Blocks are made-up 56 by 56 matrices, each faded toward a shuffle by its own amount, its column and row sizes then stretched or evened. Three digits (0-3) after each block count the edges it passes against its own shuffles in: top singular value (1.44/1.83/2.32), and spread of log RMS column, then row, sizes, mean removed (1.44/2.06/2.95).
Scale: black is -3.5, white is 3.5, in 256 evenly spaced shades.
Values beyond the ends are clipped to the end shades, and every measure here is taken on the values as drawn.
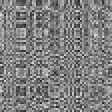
3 2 0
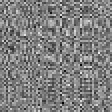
3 2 0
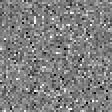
0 0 0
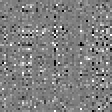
2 2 2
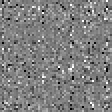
0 2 1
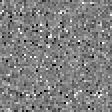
0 0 1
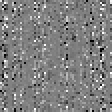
2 3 0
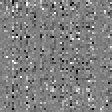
1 3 1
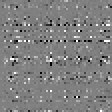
2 2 3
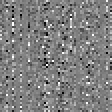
0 3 0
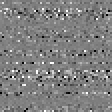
0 0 3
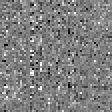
1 2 1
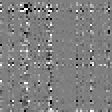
2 3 2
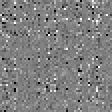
1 2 1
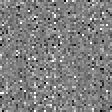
1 2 0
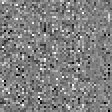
0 2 0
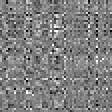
3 2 2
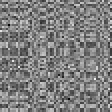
3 2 0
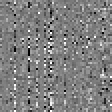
2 3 0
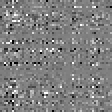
0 2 3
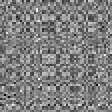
3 0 2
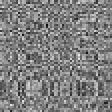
3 2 1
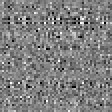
2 0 2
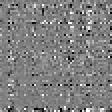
2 2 3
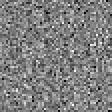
2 0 0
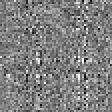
2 2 1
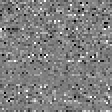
0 0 2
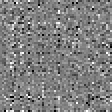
2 2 2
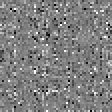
1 2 1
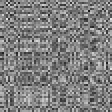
3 1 2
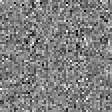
1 1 0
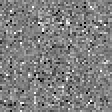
0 1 1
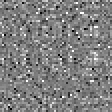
2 0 1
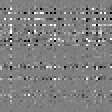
2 2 3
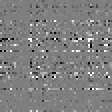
1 2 3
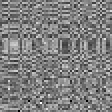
3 0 1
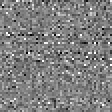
1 0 2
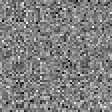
2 0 0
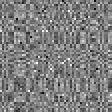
3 0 0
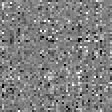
1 2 1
